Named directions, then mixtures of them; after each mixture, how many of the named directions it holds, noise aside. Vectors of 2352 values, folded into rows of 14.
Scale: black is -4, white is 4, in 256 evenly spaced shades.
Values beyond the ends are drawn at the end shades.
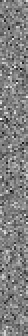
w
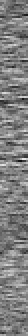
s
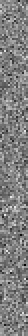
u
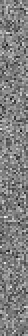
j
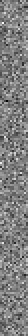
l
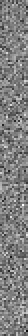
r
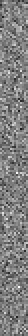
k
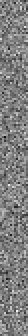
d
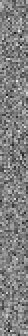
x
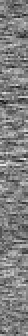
one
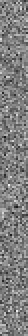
one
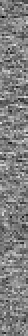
three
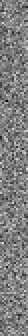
one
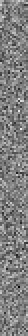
one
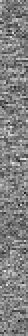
four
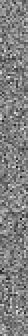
three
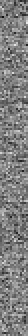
four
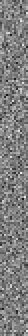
four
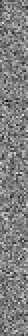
three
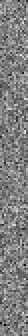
two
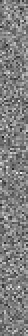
three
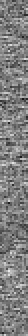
two
